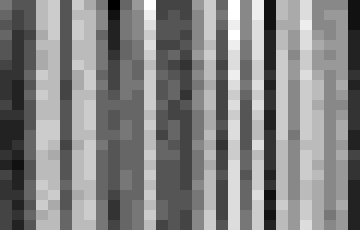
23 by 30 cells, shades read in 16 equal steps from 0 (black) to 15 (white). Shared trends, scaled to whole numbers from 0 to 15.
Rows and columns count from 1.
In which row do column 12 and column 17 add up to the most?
1
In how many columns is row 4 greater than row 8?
8
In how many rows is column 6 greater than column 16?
16
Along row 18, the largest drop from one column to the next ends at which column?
23
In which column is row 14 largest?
20
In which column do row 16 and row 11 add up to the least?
2
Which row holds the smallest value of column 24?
3
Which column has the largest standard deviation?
10
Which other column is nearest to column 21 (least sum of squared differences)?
12
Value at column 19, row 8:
5
